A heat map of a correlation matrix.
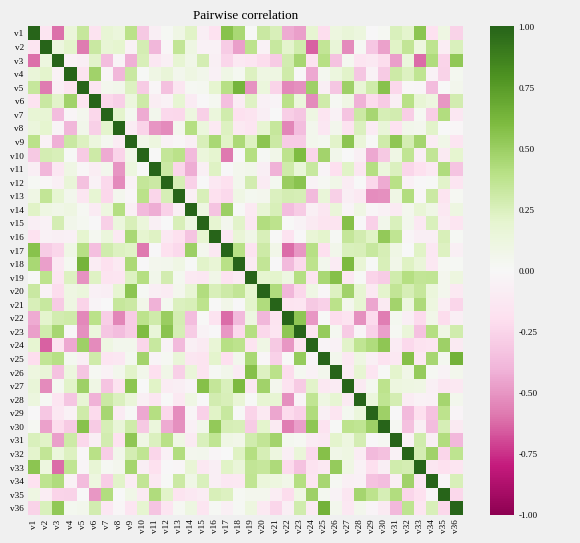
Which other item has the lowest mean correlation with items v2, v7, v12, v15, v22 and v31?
v5
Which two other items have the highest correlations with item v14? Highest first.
v17, v8
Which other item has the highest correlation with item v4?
v6
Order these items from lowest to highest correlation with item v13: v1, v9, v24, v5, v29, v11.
v29, v24, v11, v5, v9, v1
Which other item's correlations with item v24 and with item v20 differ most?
v21
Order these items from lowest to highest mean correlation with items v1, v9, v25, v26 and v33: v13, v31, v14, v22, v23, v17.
v22, v23, v13, v14, v17, v31
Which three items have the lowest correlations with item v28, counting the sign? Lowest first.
v22, v6, v4
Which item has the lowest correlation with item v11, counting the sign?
v8
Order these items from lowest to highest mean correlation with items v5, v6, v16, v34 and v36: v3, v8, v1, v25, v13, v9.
v1, v8, v13, v9, v3, v25
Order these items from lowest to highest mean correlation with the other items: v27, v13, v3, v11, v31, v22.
v22, v3, v11, v13, v27, v31
